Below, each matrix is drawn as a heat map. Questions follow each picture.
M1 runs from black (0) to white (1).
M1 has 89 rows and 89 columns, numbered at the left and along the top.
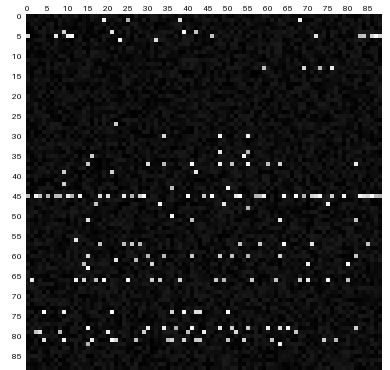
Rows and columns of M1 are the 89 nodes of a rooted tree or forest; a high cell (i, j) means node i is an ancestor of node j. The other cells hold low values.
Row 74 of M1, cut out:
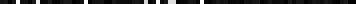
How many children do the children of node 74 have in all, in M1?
2
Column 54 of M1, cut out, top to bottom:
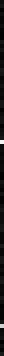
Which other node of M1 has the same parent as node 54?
16
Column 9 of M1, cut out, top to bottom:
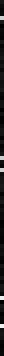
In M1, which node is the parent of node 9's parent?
39
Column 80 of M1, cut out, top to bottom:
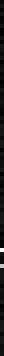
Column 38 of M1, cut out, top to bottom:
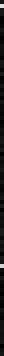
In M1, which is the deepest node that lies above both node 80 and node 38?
66
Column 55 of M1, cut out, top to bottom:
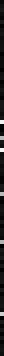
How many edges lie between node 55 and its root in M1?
6
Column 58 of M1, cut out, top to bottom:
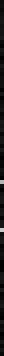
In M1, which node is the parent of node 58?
57
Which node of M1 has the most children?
5
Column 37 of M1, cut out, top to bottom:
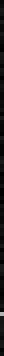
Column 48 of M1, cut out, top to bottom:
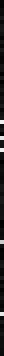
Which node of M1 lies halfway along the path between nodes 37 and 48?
30
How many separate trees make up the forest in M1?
5
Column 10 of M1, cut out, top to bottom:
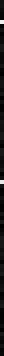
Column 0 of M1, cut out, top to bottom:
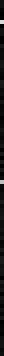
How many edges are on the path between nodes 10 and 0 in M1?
2
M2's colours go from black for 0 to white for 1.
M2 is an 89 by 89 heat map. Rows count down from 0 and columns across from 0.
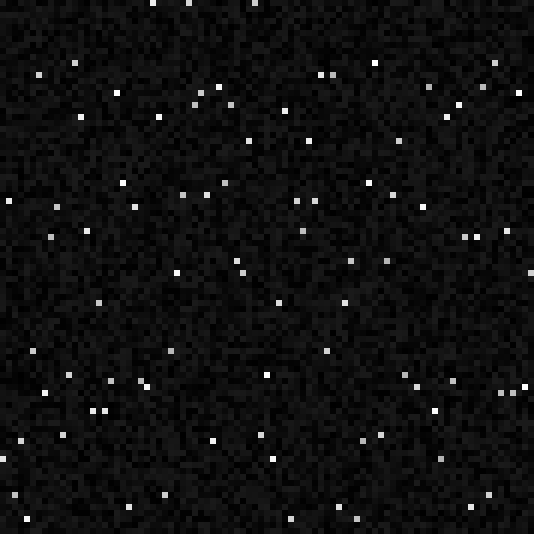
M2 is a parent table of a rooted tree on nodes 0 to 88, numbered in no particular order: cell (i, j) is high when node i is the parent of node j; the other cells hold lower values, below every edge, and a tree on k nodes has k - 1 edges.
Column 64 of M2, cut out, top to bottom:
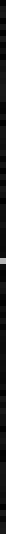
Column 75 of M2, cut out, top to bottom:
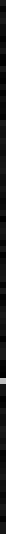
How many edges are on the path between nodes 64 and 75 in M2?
4
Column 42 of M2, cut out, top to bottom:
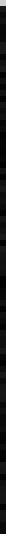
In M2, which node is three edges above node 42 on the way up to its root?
17
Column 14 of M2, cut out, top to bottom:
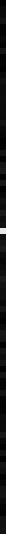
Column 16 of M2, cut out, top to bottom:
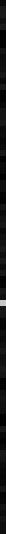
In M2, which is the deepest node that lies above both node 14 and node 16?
38
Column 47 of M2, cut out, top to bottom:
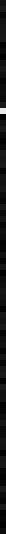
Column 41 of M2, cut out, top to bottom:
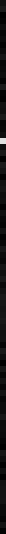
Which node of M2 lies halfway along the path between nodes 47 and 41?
63
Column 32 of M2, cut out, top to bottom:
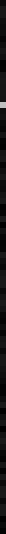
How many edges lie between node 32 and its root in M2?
2
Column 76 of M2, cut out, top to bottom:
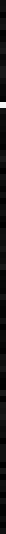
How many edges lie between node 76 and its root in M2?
2
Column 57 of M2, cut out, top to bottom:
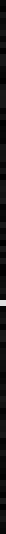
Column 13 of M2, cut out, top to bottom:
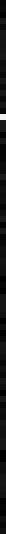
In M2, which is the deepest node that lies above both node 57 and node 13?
68
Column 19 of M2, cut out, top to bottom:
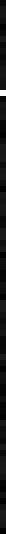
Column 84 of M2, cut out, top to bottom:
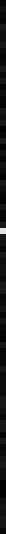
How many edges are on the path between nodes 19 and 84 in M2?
5
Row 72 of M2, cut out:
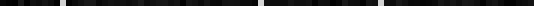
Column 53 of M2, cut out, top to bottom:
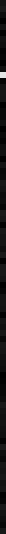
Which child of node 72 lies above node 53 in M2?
10
